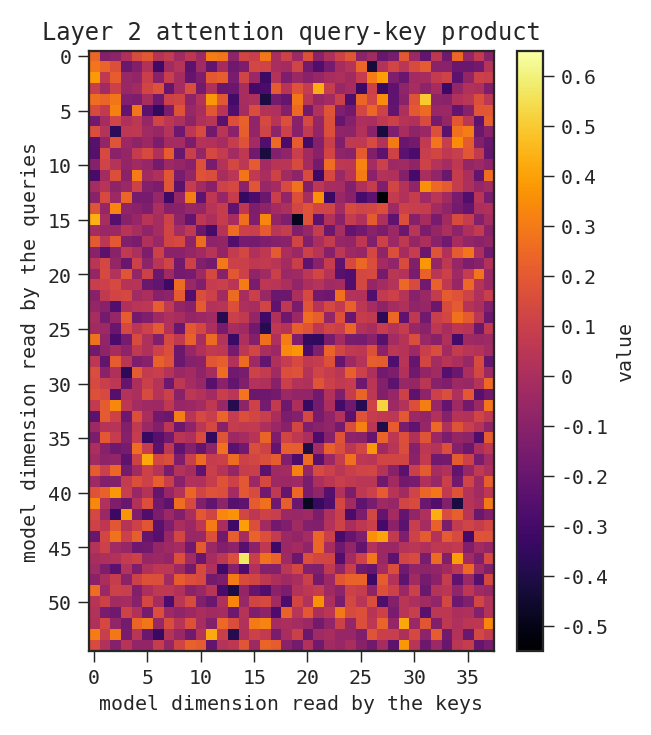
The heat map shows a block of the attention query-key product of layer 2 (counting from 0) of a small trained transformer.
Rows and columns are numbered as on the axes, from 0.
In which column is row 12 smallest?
8
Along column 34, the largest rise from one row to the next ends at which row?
42
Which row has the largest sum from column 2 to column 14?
37
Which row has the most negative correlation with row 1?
18
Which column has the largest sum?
14
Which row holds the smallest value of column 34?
41
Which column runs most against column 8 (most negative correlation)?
7
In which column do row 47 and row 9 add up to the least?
16
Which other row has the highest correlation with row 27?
36
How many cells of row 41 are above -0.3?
35
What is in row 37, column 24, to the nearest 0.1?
0.3
